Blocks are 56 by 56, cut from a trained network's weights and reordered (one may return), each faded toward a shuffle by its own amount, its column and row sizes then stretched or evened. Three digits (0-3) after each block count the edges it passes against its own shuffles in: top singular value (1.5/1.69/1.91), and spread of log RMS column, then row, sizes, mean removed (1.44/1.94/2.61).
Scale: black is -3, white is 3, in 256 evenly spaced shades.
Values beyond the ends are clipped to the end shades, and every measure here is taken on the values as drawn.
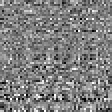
3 0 3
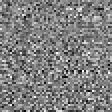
2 0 2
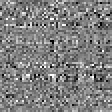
2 1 3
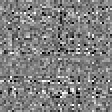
2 2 3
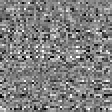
2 0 3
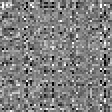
3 3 2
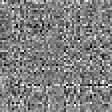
3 2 2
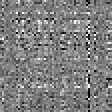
3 3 2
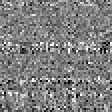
2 1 3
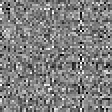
3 2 2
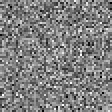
1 1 0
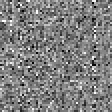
0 2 0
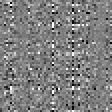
2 3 2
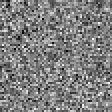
2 0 0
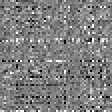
2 2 3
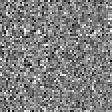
1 1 1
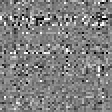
1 2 3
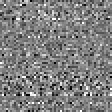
1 0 3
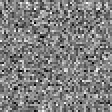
2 0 1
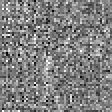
2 2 1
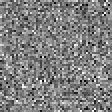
1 1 1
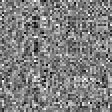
3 1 1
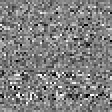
0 0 3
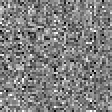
1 2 0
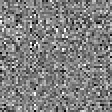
2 2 1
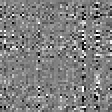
2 3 3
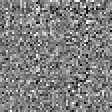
1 2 1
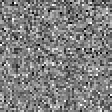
0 0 1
